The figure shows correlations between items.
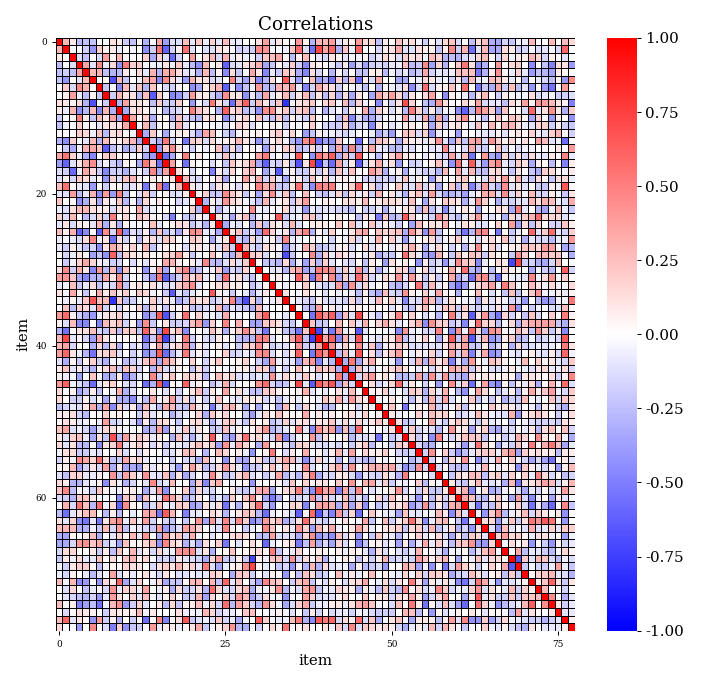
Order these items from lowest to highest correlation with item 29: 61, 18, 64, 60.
64, 18, 61, 60
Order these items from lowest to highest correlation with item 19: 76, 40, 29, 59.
29, 59, 40, 76
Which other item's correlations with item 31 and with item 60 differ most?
16
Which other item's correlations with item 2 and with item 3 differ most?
25
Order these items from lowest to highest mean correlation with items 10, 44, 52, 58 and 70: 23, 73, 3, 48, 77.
48, 77, 3, 73, 23
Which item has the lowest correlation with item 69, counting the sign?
68
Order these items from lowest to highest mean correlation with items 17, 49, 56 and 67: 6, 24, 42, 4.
6, 4, 24, 42
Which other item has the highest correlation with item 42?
44
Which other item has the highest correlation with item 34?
5
